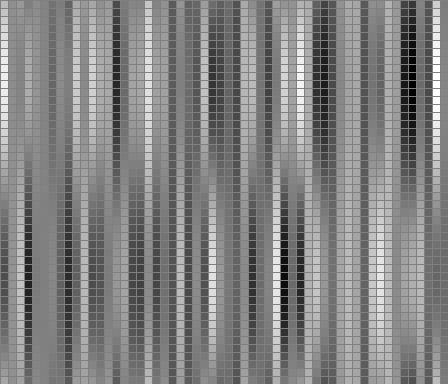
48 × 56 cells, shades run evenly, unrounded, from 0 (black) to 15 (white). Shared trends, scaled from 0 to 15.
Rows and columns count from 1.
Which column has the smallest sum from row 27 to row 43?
36
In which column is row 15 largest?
55
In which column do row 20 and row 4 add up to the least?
52
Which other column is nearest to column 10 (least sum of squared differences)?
12
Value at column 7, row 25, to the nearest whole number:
7
